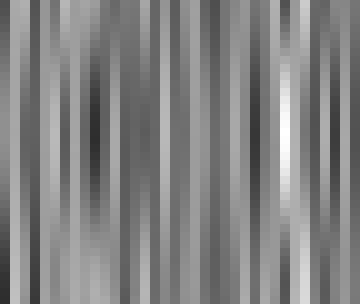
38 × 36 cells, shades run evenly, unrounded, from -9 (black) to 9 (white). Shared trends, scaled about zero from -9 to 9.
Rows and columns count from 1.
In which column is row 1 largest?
31
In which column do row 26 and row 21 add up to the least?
26
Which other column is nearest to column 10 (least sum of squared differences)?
34
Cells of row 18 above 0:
16
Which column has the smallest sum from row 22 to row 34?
4
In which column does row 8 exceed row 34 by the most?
29
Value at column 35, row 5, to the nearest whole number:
1
